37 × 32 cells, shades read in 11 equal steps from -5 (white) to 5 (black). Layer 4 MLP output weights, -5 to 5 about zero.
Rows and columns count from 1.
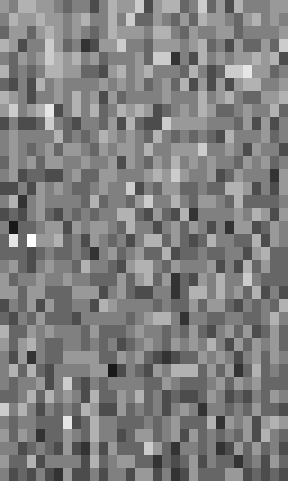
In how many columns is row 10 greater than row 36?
10
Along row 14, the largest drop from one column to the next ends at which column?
32
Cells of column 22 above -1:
22
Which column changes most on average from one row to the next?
4
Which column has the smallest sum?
6
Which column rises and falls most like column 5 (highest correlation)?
23
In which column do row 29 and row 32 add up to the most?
13
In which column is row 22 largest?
20
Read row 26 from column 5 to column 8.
0 -1 0 0
